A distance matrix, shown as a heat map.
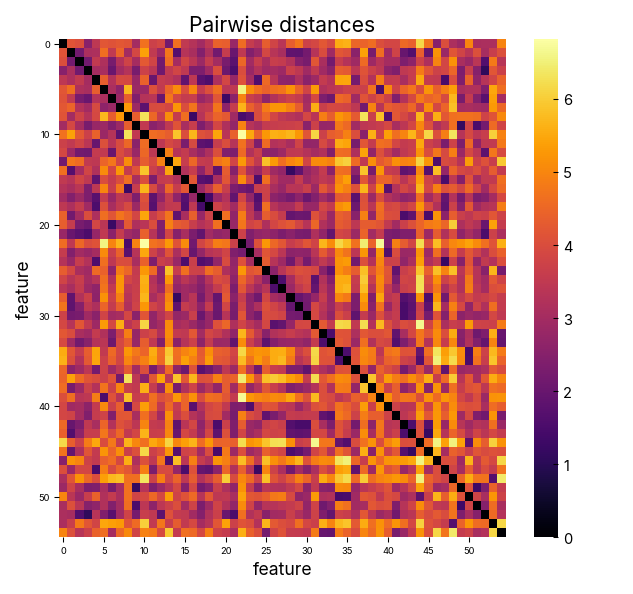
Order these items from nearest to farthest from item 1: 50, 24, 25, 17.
17, 24, 50, 25
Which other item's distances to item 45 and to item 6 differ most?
20
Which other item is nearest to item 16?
8
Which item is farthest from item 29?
46
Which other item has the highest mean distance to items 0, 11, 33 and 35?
22
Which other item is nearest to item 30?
42
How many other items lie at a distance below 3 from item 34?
3
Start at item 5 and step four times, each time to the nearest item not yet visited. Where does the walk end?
21
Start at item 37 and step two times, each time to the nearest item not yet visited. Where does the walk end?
10
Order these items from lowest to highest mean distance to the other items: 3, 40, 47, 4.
3, 4, 47, 40
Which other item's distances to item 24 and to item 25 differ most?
47
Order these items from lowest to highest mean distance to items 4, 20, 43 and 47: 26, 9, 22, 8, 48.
9, 26, 8, 22, 48
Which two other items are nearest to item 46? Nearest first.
13, 0
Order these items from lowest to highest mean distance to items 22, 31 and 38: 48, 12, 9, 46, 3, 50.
12, 3, 9, 48, 50, 46
